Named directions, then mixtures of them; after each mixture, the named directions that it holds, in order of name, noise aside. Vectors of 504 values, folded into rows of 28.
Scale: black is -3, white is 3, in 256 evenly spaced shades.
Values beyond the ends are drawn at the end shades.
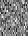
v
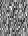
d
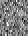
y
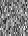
d, v, y.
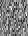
d.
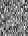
v, y.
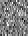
y.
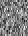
d, v, y.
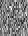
d.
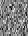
d, v.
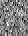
y.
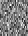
d, v, y.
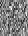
d.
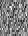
d.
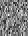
d, v, y.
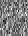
d, v, y.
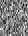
d, v, y.
